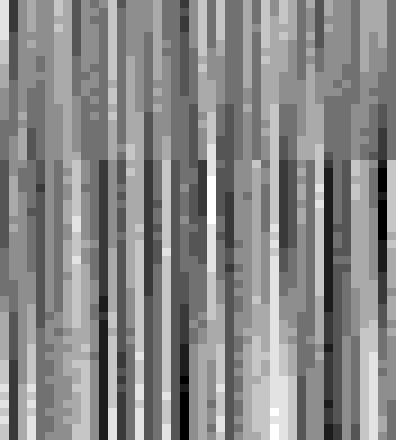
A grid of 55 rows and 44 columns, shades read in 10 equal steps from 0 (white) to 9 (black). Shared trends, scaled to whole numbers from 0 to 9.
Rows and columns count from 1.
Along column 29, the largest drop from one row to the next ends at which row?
21
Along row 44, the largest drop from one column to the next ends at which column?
13
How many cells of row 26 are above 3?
31
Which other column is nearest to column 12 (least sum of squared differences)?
37
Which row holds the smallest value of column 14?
19
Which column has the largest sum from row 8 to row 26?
43
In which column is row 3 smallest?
1
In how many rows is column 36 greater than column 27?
6
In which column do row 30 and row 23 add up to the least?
24
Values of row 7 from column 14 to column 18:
5 4 4 5 3
